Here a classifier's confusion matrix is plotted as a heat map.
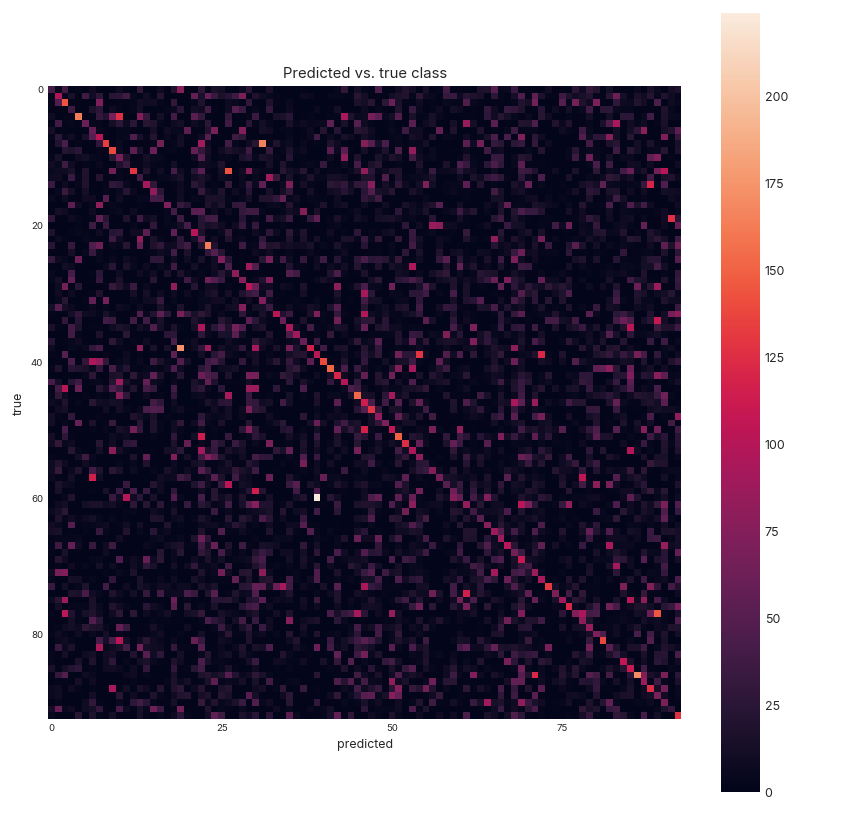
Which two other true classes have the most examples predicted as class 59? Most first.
60, 52
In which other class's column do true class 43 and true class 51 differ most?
22
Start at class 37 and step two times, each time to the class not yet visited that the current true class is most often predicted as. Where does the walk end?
52
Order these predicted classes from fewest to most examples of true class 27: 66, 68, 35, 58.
66, 68, 58, 35
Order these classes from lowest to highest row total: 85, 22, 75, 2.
85, 22, 2, 75
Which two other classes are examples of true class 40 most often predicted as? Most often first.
6, 7
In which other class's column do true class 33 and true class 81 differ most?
10
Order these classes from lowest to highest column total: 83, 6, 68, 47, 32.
6, 32, 47, 83, 68
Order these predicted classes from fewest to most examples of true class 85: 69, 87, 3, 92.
92, 3, 87, 69
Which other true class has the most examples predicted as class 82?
67
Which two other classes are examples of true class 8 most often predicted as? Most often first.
31, 22
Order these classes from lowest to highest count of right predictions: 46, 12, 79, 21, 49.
49, 79, 21, 46, 12
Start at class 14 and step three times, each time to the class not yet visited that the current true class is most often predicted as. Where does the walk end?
53
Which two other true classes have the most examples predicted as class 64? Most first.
90, 60
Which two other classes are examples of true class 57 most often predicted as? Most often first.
6, 78
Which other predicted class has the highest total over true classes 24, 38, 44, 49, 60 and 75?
39
